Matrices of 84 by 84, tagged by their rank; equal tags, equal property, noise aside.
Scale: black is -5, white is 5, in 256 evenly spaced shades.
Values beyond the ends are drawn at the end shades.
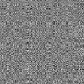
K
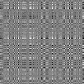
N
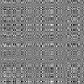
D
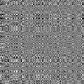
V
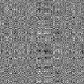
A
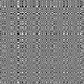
D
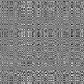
V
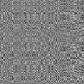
A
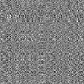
K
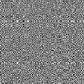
K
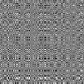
V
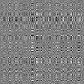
D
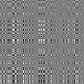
N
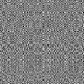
A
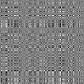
D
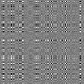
N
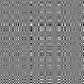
N
